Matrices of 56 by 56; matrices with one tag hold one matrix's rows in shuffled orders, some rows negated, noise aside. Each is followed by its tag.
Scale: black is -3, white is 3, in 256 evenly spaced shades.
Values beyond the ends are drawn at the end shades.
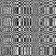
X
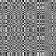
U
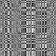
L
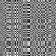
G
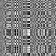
G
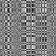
L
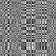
L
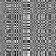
G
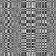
L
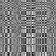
L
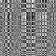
L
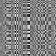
G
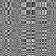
L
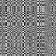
U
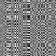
G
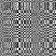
X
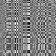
G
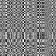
U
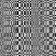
X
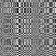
X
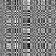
G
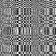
X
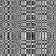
L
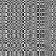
U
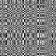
U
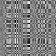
G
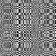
X
